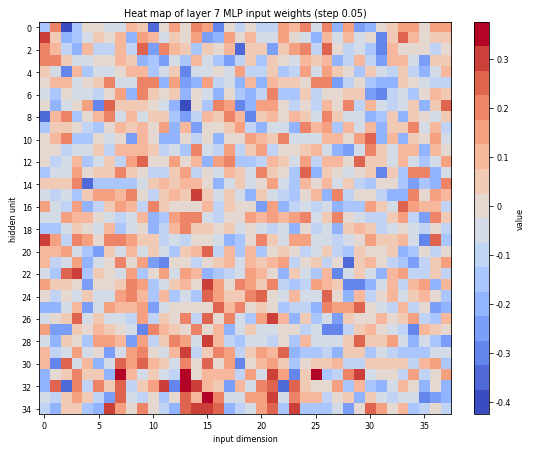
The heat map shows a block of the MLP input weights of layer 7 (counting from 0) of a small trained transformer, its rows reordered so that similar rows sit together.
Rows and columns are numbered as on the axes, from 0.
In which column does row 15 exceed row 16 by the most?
27
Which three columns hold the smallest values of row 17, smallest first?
35, 10, 11
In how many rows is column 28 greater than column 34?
14
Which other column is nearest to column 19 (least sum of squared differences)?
32
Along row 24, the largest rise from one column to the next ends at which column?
15
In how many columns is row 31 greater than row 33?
21
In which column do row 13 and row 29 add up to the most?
13
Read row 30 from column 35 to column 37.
0.1 0.15 -0.15
